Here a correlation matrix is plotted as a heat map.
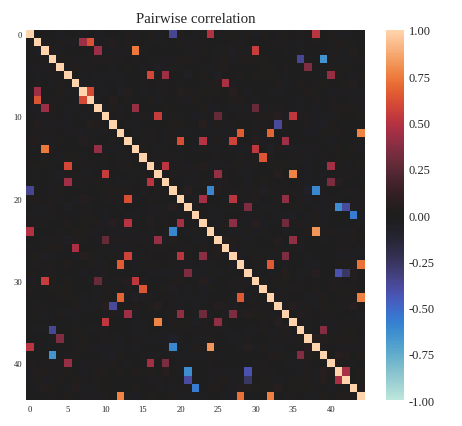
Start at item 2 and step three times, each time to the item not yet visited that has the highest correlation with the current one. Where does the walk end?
9
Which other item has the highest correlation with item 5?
16
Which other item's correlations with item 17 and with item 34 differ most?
35
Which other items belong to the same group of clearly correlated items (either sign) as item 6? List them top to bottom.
26
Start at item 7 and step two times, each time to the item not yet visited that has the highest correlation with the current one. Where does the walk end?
1
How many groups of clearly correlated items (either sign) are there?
14
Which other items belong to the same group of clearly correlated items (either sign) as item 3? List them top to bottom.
36, 39
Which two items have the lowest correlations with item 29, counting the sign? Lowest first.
41, 42
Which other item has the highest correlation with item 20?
13
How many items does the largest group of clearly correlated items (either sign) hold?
5
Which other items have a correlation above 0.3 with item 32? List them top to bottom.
12, 28, 44
